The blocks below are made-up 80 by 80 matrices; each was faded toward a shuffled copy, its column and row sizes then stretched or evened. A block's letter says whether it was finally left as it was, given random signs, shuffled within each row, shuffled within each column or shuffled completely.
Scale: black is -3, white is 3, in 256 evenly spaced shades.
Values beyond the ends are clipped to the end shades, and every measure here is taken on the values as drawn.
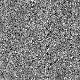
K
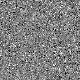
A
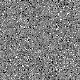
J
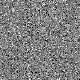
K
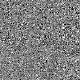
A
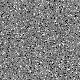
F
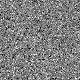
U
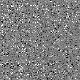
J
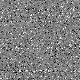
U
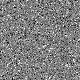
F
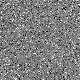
F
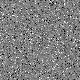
F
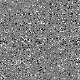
A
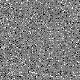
J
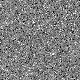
F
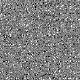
J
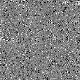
J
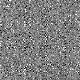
J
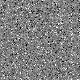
K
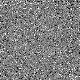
A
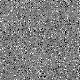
J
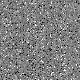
K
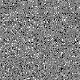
J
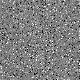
K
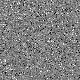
F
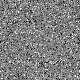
F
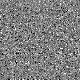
U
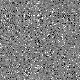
J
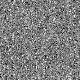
K
